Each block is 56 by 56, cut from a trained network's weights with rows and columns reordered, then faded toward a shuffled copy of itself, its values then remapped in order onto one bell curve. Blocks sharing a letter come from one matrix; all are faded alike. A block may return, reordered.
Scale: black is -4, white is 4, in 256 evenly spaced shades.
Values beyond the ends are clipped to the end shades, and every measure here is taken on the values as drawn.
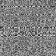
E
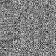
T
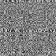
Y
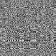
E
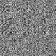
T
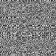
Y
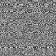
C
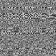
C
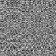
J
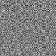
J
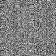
T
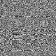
Y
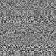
Y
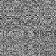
J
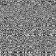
E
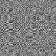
J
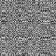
J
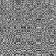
J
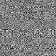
Y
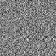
T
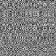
J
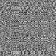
J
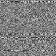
E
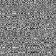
C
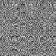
J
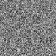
T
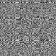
E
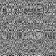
J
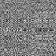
J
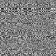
E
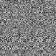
Y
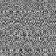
J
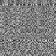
J
